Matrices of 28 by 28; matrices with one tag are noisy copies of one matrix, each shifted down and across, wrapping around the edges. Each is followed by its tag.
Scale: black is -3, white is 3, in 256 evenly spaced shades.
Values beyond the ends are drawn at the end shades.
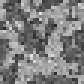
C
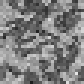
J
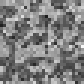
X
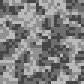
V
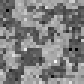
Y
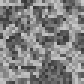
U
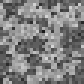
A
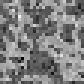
U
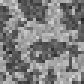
C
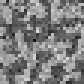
X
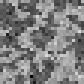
J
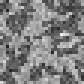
J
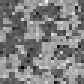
A
